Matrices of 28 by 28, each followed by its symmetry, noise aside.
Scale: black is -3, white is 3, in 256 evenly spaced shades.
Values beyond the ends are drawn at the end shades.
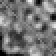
symmetric across the other diagonal.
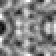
mirrored top to bottom.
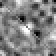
symmetric across the other diagonal.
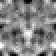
mirrored left to right.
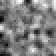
antisymmetric.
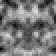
mirrored left to right.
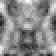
mirrored left to right.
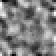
antisymmetric.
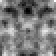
mirrored left to right.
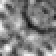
symmetric across the other diagonal.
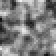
antisymmetric.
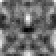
mirrored left to right.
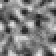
antisymmetric.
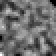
symmetric across the other diagonal.
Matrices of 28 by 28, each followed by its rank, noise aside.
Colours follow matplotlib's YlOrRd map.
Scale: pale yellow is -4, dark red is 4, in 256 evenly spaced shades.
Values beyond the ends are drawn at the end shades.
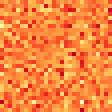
seven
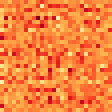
six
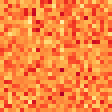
six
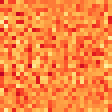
six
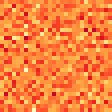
eight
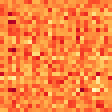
five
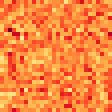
six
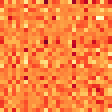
four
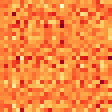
four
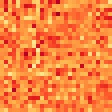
seven
